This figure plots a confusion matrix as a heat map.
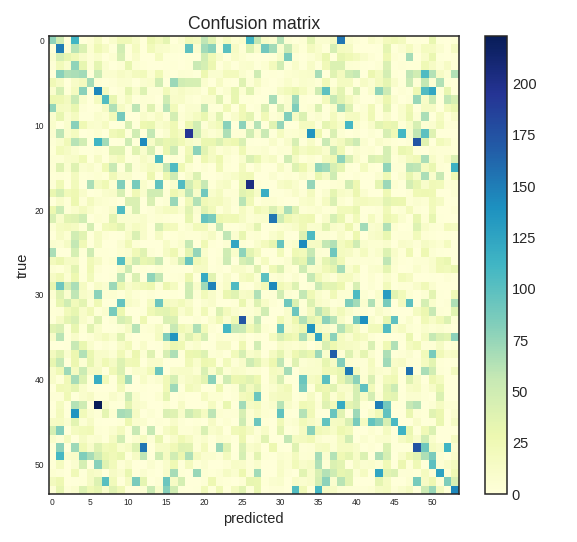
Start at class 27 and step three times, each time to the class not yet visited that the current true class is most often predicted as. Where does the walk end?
3
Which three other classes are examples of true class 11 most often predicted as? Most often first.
18, 34, 46
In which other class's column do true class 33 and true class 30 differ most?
25
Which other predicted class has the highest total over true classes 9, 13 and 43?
6
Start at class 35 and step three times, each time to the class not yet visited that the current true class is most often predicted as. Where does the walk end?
1
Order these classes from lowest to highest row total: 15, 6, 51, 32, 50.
50, 32, 51, 15, 6
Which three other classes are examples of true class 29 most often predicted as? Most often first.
21, 24, 1
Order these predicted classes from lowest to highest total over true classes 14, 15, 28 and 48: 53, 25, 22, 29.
29, 25, 22, 53
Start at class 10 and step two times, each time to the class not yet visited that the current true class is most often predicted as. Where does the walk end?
47
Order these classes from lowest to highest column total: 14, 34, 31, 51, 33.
51, 31, 14, 33, 34
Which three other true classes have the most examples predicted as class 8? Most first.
32, 29, 15
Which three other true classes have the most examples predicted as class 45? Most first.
33, 36, 41
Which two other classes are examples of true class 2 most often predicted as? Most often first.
31, 47
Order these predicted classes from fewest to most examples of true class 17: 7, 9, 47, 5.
7, 47, 5, 9
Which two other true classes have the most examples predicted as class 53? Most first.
15, 35
